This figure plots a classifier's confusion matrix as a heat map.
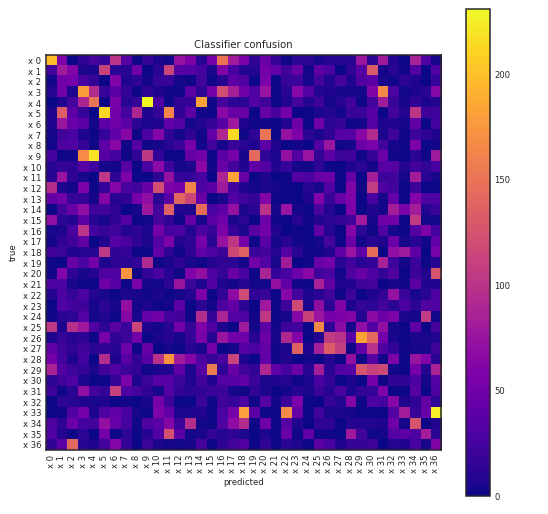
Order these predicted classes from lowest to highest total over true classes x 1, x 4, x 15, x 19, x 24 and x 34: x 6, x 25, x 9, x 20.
x 6, x 25, x 20, x 9
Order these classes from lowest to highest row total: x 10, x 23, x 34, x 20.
x 10, x 23, x 34, x 20
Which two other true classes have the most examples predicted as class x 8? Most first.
x 25, x 5
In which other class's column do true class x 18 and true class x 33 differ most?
x 36
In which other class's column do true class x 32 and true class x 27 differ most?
x 26
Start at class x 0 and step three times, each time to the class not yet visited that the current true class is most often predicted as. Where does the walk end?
x 31
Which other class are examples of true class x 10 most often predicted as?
x 14
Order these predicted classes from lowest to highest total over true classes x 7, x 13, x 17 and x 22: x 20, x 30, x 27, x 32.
x 27, x 30, x 32, x 20
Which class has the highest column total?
x 17
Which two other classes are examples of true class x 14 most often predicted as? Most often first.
x 11, x 20
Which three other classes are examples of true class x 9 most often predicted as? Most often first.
x 4, x 3, x 19
